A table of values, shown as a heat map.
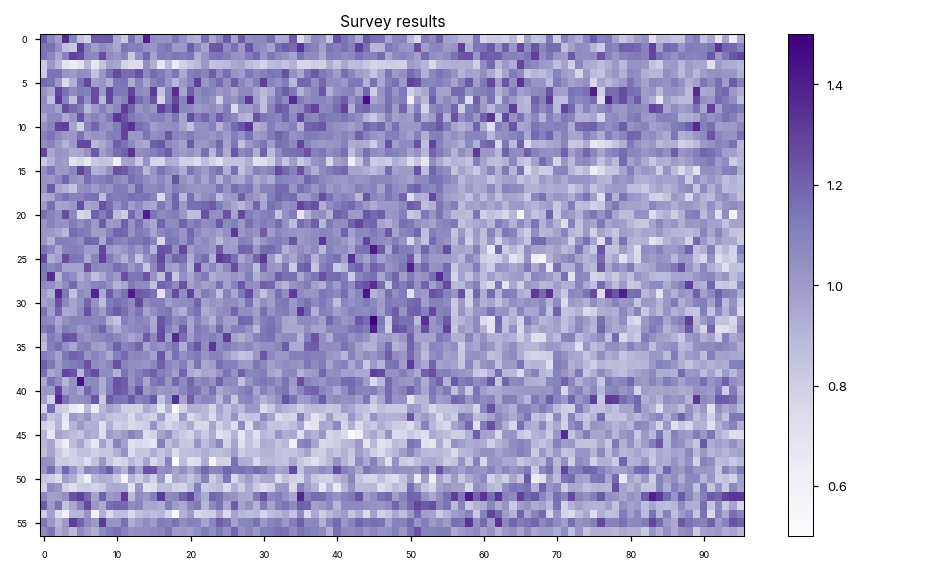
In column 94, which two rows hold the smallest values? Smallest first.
20, 0
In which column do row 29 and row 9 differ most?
44
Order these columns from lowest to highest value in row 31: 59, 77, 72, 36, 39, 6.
72, 77, 59, 39, 36, 6
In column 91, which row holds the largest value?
8
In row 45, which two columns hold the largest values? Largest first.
71, 59
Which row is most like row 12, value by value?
15
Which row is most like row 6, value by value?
41
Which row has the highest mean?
52
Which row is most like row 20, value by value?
0
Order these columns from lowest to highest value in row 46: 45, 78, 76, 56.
45, 76, 56, 78
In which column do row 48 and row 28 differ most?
18
